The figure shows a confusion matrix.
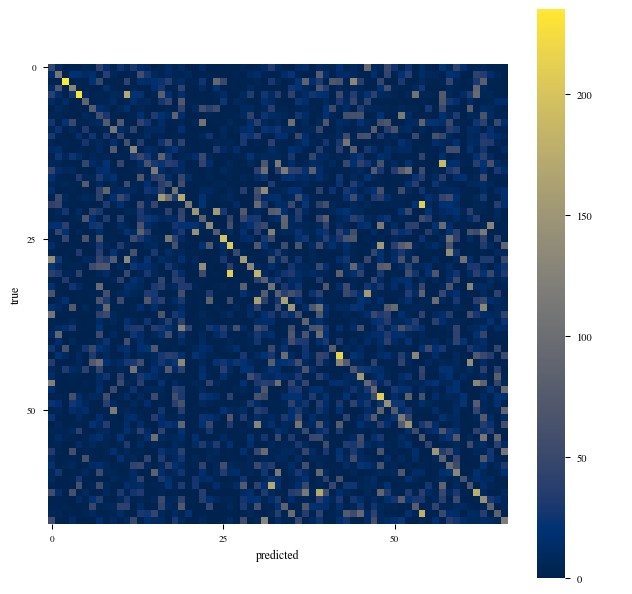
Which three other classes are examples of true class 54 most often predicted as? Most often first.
63, 15, 65
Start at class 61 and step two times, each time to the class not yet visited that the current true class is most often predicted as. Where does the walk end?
7
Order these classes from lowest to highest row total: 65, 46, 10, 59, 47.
47, 10, 59, 65, 46
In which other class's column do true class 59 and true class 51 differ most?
33
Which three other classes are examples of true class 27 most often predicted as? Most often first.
58, 12, 47
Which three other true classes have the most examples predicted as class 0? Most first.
28, 46, 36
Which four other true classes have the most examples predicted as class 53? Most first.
42, 4, 64, 28
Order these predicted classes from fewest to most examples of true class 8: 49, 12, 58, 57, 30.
12, 57, 30, 58, 49
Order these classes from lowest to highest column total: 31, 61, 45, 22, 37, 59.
61, 22, 45, 37, 59, 31
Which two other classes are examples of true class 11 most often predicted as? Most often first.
43, 17
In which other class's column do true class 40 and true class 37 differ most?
35
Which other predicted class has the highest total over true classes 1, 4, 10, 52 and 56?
30
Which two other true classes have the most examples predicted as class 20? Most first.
38, 32
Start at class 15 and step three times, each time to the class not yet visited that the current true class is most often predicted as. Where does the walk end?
26
